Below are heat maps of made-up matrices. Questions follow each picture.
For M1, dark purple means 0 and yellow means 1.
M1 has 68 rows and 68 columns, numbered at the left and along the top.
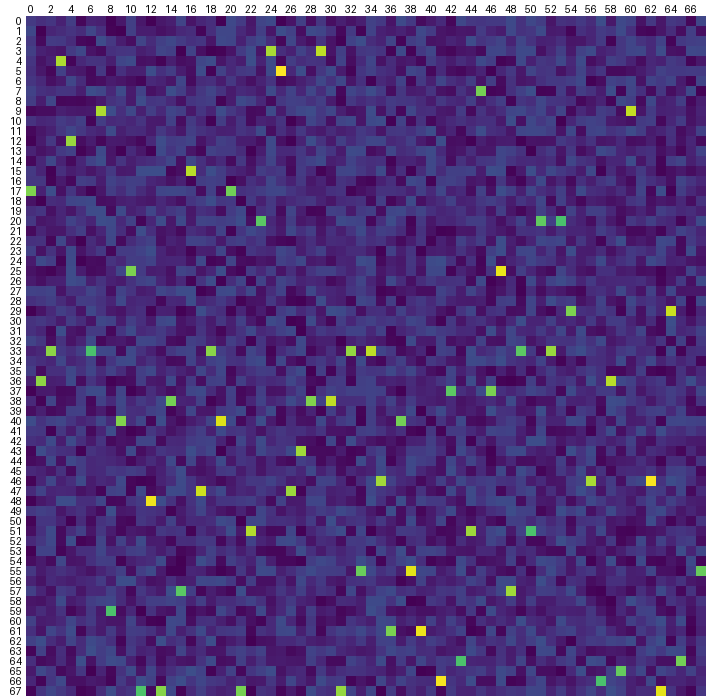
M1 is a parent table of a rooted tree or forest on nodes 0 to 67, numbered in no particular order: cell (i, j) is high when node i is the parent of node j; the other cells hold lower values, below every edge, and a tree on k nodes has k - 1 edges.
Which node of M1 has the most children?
33
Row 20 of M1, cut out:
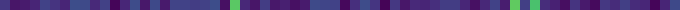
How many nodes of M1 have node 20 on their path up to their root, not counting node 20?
6
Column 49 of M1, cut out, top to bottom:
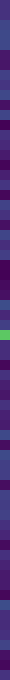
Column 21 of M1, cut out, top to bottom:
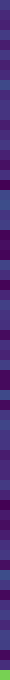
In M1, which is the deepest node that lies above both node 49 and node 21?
55
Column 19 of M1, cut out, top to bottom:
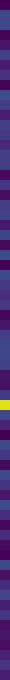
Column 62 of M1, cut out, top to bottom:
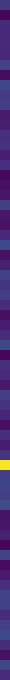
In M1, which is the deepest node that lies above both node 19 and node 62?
40
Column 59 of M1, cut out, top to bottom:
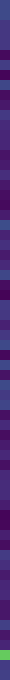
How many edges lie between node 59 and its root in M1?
9
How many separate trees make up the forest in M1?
5
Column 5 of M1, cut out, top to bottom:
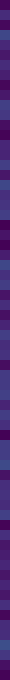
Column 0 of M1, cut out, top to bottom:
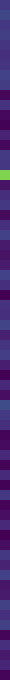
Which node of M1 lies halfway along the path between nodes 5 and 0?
47
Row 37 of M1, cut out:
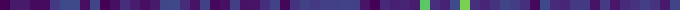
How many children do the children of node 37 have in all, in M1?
3
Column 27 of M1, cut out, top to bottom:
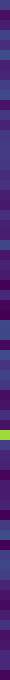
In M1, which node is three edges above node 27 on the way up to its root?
29
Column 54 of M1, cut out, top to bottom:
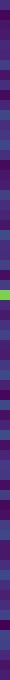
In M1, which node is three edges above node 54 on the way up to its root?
4
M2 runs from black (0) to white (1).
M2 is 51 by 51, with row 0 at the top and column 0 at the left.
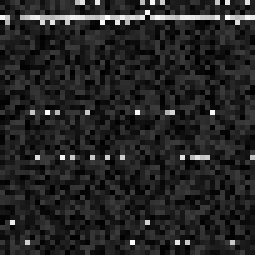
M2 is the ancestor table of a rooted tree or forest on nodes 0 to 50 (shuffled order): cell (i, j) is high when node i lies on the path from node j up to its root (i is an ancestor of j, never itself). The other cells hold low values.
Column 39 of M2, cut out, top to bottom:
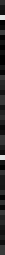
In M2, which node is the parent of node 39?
31
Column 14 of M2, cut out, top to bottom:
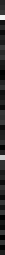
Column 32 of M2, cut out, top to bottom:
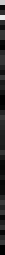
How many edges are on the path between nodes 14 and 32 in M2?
4
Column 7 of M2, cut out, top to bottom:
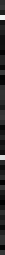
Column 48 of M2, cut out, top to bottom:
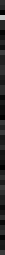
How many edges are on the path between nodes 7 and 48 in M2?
3
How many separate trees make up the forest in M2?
2
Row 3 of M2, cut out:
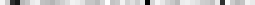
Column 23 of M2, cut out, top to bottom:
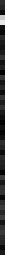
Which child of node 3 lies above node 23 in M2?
4
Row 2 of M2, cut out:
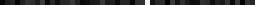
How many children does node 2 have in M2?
1
